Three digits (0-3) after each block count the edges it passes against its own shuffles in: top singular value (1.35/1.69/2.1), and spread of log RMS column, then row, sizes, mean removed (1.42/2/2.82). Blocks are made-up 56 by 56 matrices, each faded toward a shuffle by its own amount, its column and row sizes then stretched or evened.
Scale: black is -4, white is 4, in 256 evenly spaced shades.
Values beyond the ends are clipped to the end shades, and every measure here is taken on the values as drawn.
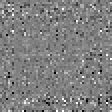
0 2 2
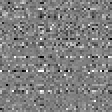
3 1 3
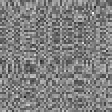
3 0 0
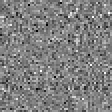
2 0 1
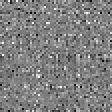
2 0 2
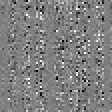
0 3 1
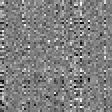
3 3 0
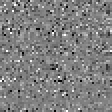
1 0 2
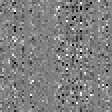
1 3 0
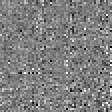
1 2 2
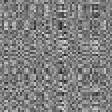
3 3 0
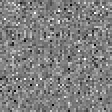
2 1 1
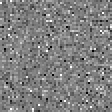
0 0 0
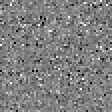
0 0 1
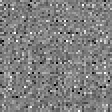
2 0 2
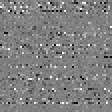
1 0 3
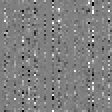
1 3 0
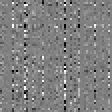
2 3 1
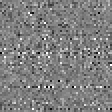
2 1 2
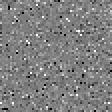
0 0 0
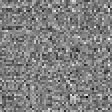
2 0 2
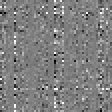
2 3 1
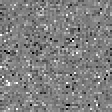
0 1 1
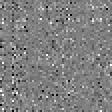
1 2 1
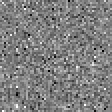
0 1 0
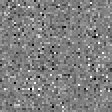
0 1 1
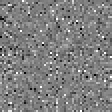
2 0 0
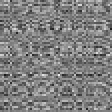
3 0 3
